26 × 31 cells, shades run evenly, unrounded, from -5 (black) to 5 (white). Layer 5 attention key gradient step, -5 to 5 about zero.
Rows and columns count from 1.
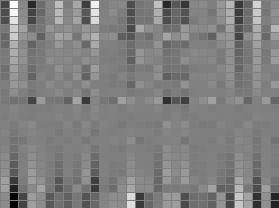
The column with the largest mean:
11
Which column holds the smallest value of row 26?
2
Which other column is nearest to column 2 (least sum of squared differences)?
29
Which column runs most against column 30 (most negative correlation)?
8
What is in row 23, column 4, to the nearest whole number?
1
